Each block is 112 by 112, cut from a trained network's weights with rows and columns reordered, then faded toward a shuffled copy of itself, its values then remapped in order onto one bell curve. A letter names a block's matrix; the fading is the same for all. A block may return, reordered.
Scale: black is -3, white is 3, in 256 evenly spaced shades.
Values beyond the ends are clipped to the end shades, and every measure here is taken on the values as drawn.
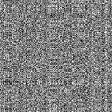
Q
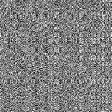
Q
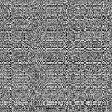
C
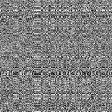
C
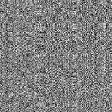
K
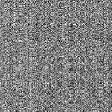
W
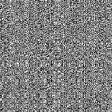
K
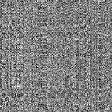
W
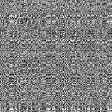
C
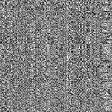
W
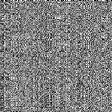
W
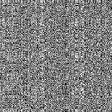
Q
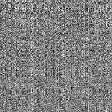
W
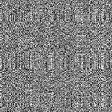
Q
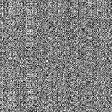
Q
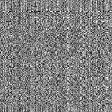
W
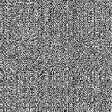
Q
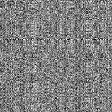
W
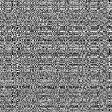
C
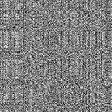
K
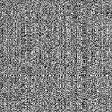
W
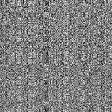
Q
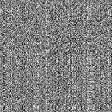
K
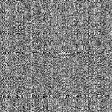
W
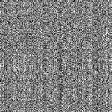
Q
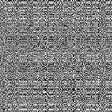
C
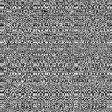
C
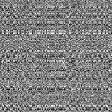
C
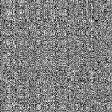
K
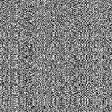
Q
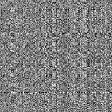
W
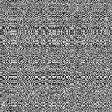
C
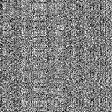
K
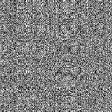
K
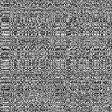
C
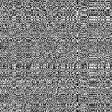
C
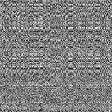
C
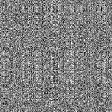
Q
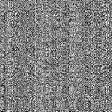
W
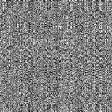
W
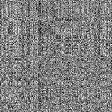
K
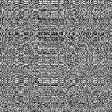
C
